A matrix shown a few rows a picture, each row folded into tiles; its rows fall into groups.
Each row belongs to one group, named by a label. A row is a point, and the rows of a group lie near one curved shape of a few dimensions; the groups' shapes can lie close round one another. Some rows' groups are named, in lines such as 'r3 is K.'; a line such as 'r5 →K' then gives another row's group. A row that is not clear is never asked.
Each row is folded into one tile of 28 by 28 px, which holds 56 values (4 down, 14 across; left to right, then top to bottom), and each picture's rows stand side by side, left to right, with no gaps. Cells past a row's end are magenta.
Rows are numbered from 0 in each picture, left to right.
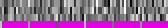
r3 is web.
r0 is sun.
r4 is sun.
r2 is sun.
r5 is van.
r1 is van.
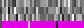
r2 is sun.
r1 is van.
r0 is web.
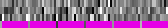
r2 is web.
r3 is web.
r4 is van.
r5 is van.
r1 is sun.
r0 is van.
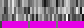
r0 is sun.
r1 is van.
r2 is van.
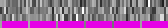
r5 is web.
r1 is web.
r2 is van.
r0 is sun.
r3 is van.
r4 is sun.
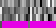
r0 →sun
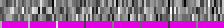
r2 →van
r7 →sun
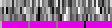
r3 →sun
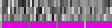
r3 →van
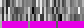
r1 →sun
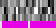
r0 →sun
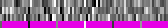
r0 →van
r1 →sun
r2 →sun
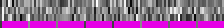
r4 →sun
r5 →van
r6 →van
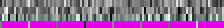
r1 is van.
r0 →web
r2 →web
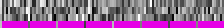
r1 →sun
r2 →van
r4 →van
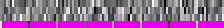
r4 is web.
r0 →van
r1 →sun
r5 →van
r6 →sun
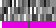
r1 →van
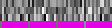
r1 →web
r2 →sun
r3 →web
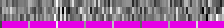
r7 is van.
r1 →van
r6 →van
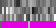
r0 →van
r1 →van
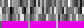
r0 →web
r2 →van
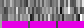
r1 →web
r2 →sun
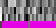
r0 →sun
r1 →web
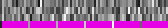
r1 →van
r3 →van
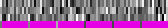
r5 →sun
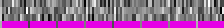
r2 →web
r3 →van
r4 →van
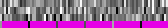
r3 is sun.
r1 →sun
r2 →web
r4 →van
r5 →sun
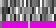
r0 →web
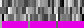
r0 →van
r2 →sun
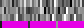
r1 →sun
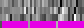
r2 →web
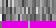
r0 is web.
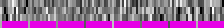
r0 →sun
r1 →van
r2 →web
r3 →web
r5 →van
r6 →web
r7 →sun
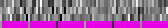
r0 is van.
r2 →web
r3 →van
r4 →sun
